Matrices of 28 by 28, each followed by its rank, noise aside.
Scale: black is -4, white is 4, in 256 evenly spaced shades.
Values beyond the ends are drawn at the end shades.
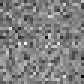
eight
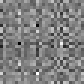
three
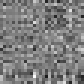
four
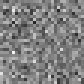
eight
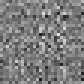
eight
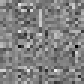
six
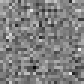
eight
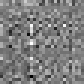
six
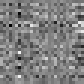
three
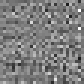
six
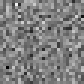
eight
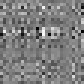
three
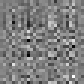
three
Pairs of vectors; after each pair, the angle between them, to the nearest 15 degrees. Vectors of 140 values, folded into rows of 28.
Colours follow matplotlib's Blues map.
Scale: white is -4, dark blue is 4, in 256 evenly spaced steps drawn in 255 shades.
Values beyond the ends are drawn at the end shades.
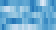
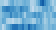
165 degrees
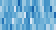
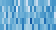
120 degrees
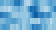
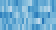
45 degrees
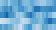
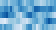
15 degrees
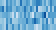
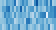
60 degrees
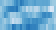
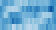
165 degrees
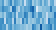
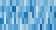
30 degrees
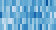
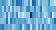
90 degrees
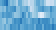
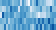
45 degrees
